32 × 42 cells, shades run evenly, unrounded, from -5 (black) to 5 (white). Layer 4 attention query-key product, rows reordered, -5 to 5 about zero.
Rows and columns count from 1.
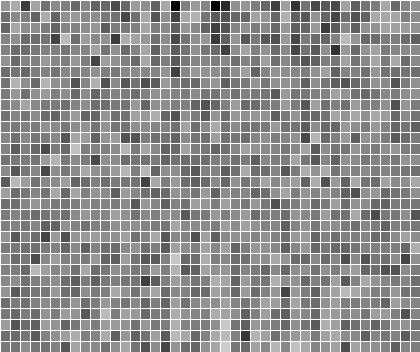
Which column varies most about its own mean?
18
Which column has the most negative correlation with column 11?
2
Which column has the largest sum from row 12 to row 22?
8
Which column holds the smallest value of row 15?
10
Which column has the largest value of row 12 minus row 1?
22
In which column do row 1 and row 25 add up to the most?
4
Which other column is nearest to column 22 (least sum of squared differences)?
30
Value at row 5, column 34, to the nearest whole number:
-3
